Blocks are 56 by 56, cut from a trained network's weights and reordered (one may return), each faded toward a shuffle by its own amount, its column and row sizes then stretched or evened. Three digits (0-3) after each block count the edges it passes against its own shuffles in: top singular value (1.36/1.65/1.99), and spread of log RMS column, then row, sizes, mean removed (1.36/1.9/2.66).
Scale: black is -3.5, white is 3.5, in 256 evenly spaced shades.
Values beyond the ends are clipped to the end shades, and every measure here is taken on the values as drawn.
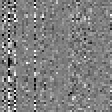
3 3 0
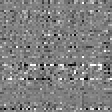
2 1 3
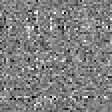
1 1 2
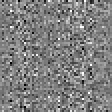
1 3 1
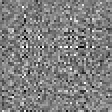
3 2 2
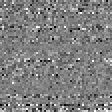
1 0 3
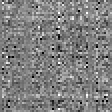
1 3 1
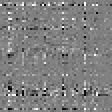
3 2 3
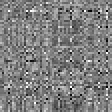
3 2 2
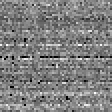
3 0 2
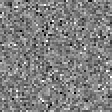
0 1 0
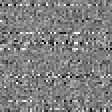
1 0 3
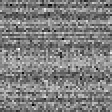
3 0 0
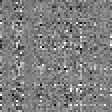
0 3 2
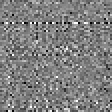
3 1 2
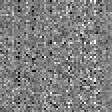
2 2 1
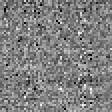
0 2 0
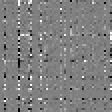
2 3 2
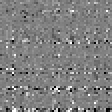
2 2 3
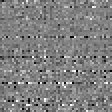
1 1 3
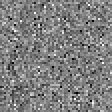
0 1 1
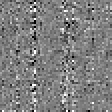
2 3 1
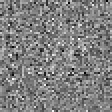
0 1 2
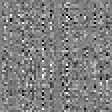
2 3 1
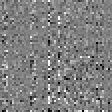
2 3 2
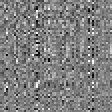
3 3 1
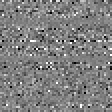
0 0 3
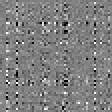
3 3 2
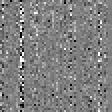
2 3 0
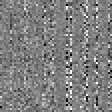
2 3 0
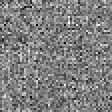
1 1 1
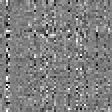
2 3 1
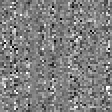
0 3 0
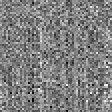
2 1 0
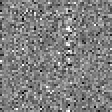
1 2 1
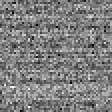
2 1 0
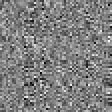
3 2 0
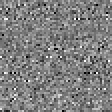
1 0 2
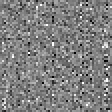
1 2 0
